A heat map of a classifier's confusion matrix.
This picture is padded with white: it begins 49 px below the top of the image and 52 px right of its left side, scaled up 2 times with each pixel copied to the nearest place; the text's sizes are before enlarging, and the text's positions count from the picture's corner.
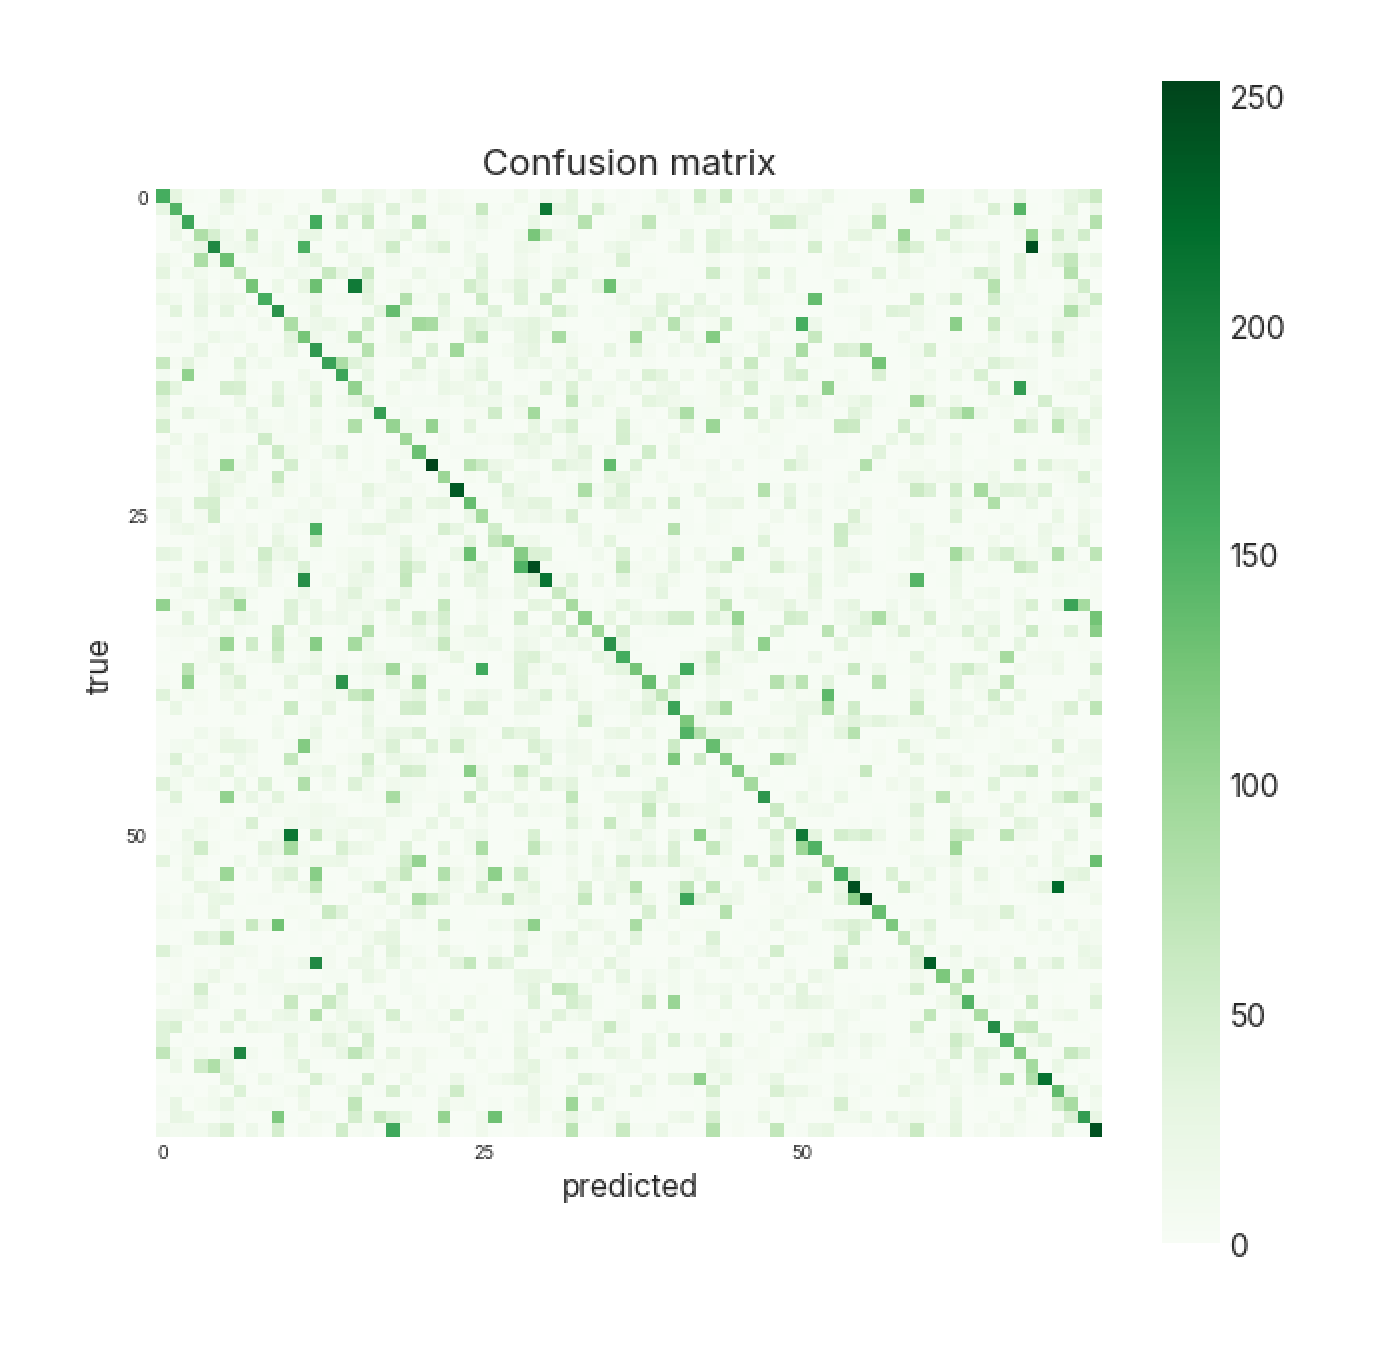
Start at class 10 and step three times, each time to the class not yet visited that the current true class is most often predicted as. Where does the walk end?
41
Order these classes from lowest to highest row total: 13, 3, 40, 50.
13, 3, 40, 50
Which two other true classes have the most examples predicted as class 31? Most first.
11, 62
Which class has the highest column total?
12
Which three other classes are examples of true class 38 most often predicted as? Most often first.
14, 2, 20
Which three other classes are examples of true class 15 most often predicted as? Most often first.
67, 52, 0
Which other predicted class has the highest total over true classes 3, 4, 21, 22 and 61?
68
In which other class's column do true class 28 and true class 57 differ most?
24
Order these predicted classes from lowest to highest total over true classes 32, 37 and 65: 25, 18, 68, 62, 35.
62, 35, 68, 18, 25
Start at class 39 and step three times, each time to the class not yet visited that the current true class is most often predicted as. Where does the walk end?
18
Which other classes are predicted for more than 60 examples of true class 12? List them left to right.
16, 23, 50, 55
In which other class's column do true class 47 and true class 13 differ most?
56
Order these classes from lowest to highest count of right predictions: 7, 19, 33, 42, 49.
49, 42, 19, 33, 7
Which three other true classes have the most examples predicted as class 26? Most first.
72, 53, 27
